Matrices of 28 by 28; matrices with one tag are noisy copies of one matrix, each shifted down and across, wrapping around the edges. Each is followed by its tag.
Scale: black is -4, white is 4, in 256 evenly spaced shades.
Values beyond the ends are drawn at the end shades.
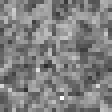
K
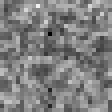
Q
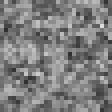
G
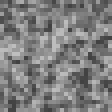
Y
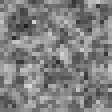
G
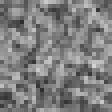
Q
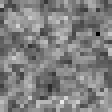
G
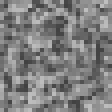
Y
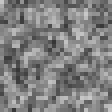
G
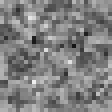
G
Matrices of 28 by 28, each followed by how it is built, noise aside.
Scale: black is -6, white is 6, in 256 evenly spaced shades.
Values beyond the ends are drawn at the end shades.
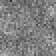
smooth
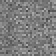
repeating rows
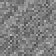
Hankel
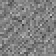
Hankel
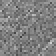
Hankel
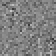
block diagonal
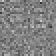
low rank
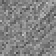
Hankel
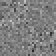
block diagonal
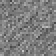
Hankel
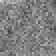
smooth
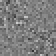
block diagonal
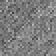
Hankel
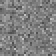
repeating rows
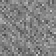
Toeplitz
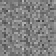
repeating rows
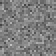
repeating rows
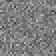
noise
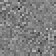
block diagonal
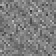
Toeplitz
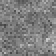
smooth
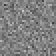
noise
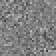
block diagonal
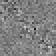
block diagonal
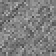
Hankel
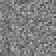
repeating rows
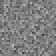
noise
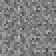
repeating rows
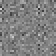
low rank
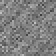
Hankel
